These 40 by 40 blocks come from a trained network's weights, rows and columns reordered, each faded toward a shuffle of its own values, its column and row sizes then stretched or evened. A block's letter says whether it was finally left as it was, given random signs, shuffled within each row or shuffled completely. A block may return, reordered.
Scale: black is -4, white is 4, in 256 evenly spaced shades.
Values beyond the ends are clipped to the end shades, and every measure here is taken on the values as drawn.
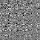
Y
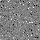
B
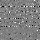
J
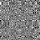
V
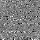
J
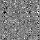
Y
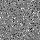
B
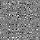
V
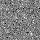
B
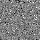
J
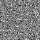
J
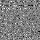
J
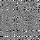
Y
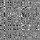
V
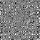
V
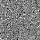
B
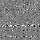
J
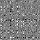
V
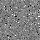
B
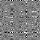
V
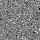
B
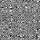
Y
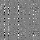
Y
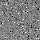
B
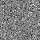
B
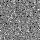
B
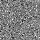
B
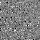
J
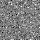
J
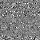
J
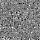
J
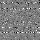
J
